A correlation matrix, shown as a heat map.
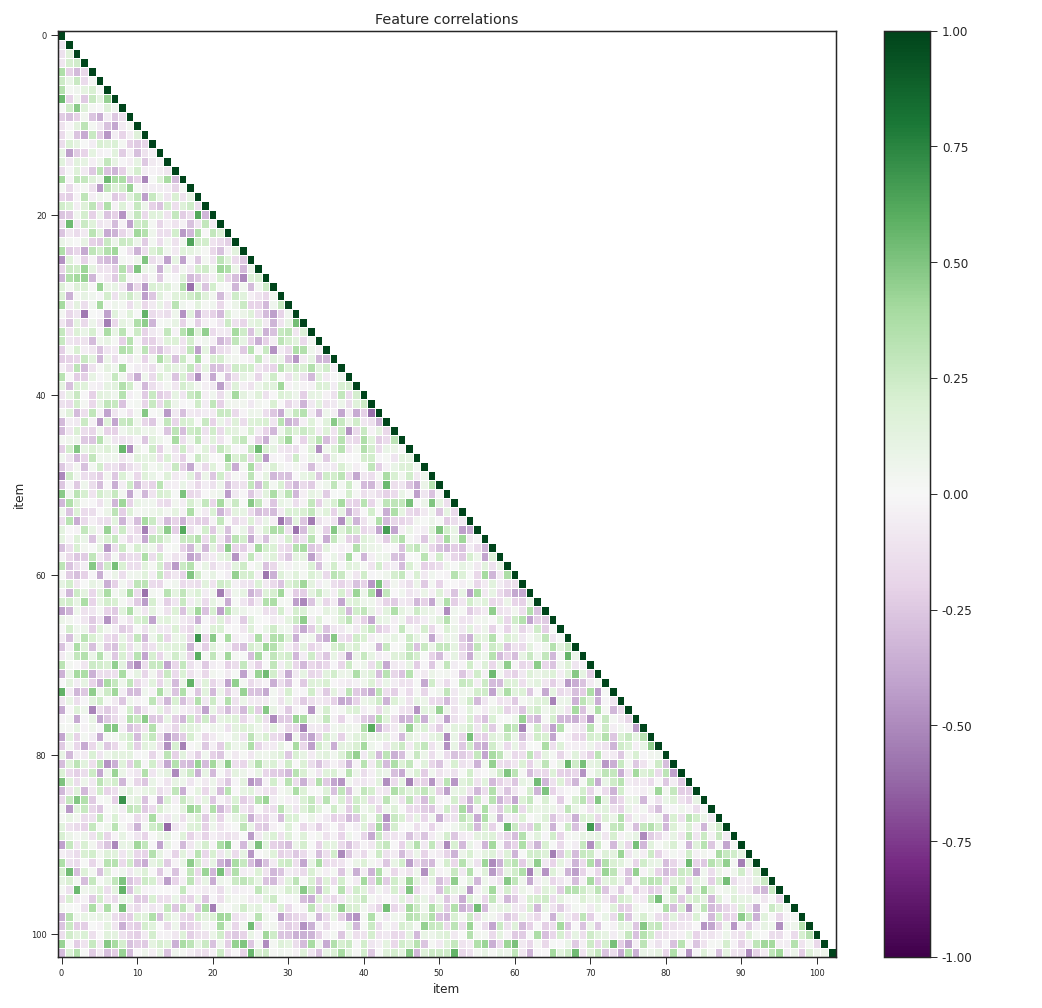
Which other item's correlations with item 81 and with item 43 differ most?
55
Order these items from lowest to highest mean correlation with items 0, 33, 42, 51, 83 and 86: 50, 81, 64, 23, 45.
64, 50, 81, 45, 23
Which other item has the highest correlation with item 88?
70
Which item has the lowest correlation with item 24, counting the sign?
27
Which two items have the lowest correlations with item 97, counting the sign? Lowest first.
20, 83
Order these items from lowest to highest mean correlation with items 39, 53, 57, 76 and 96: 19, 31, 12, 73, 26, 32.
73, 19, 12, 26, 32, 31
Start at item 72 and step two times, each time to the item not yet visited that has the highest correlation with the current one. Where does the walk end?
23
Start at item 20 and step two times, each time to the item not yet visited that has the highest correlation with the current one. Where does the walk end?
67
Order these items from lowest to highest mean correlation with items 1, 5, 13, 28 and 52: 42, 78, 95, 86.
86, 78, 42, 95
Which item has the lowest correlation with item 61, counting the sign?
77
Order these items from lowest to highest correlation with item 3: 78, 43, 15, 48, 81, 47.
48, 47, 15, 78, 81, 43
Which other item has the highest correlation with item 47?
22
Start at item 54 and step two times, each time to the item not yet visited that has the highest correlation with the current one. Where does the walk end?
79
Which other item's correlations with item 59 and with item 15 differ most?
82
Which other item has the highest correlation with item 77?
41
